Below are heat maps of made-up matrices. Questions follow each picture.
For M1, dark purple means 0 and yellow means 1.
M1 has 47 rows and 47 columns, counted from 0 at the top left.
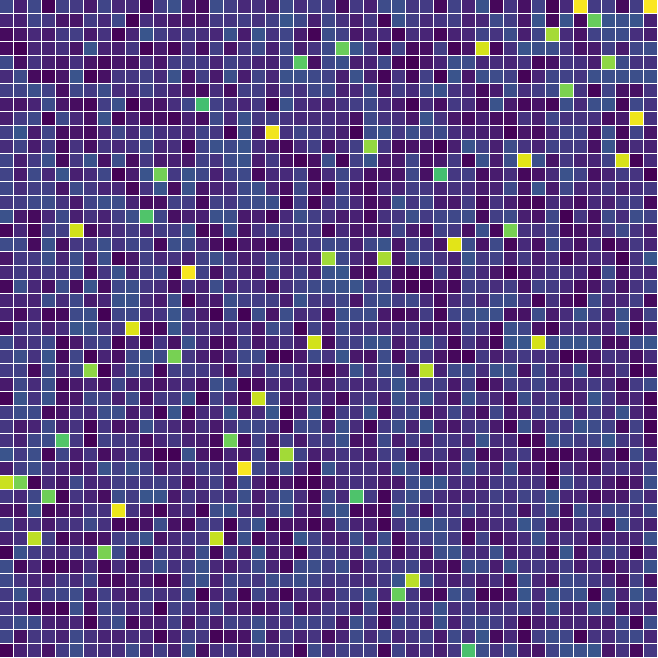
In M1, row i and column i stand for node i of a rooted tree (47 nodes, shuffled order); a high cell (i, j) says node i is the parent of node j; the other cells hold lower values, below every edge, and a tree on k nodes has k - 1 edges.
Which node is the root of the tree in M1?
35
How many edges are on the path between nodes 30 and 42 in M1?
9
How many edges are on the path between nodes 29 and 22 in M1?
6
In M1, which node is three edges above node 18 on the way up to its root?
1
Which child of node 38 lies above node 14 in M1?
2
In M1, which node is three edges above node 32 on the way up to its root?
46
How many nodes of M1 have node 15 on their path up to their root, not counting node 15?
5
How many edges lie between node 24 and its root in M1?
2
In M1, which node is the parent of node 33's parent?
0
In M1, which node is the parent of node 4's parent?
12
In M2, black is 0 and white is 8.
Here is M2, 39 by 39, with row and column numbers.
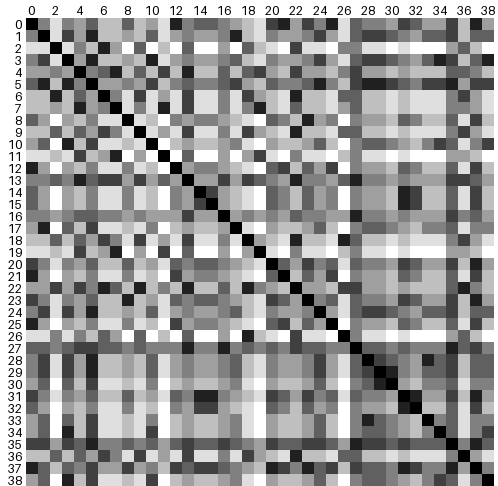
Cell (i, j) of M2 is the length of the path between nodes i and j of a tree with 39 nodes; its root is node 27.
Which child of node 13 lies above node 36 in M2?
22
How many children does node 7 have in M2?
2
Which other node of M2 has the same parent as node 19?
11
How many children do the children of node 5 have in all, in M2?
6
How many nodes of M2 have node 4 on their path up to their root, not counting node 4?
3
